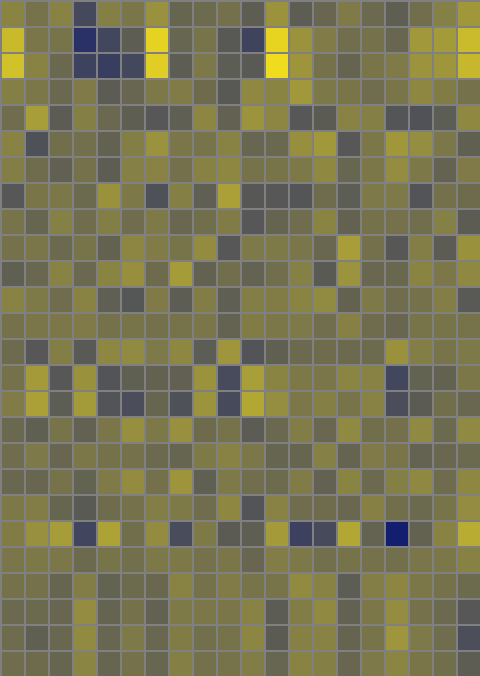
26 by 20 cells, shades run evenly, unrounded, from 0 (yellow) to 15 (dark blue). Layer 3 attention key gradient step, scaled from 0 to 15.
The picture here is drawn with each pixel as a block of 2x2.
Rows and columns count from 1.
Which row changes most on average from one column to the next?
21
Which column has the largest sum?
5
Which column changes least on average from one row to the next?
16
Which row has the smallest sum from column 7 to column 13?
3
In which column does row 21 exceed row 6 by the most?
17
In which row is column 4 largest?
2
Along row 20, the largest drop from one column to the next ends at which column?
12
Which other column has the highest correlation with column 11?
4
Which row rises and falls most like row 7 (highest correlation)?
6
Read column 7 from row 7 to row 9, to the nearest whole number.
7 11 8
